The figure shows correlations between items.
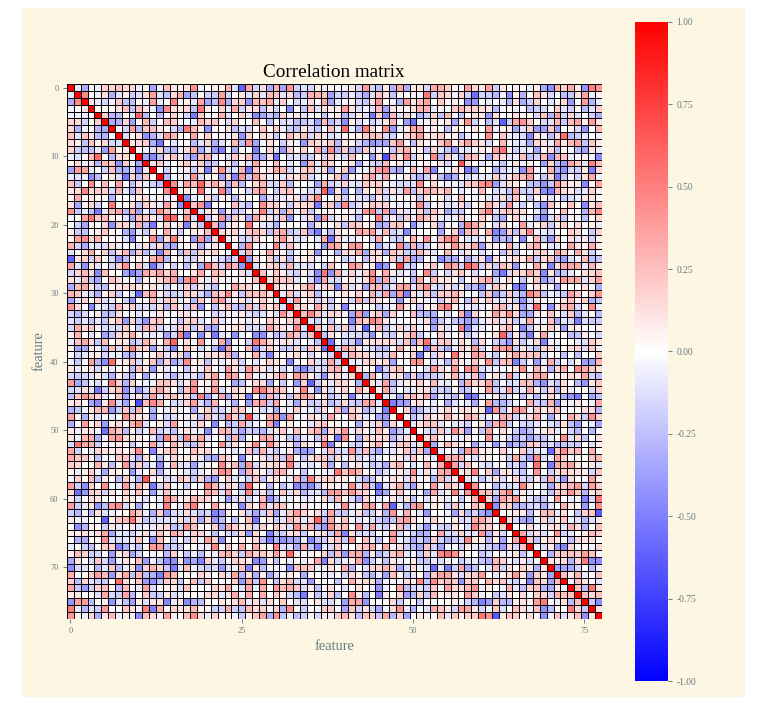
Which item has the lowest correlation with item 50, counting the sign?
5
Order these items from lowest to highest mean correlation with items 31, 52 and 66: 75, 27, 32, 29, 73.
32, 73, 29, 75, 27
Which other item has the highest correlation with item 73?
76
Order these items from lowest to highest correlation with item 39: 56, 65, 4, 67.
4, 67, 65, 56
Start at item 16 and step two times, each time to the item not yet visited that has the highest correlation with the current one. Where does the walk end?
63
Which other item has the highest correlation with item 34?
44
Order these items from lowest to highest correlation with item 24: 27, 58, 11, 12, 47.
11, 12, 27, 58, 47
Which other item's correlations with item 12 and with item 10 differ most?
46
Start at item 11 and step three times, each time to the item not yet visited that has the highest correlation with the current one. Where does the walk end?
33
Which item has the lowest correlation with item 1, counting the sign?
59
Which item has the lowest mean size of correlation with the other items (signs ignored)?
16
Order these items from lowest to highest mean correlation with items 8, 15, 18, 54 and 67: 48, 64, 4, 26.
4, 64, 26, 48
